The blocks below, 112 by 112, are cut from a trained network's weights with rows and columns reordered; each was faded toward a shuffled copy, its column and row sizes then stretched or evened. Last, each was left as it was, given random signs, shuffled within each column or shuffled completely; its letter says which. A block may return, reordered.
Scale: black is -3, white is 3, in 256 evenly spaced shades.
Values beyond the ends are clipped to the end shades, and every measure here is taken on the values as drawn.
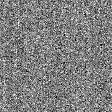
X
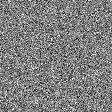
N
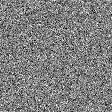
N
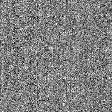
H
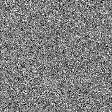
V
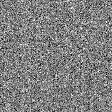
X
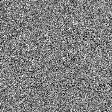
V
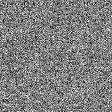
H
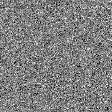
V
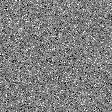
N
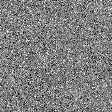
X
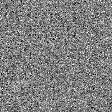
H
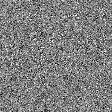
V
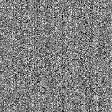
H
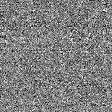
H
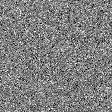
N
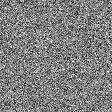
N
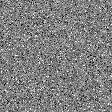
N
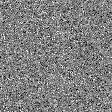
N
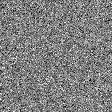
N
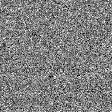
H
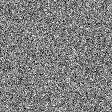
N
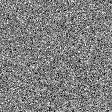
N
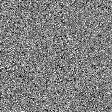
V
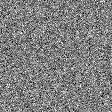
N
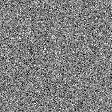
X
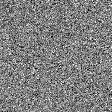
V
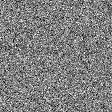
N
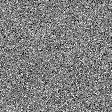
N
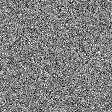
N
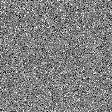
V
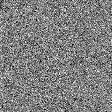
X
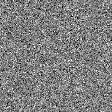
H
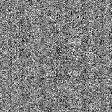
H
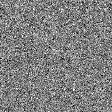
V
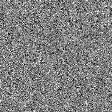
V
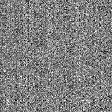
H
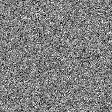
X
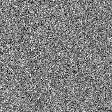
X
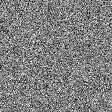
N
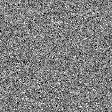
V
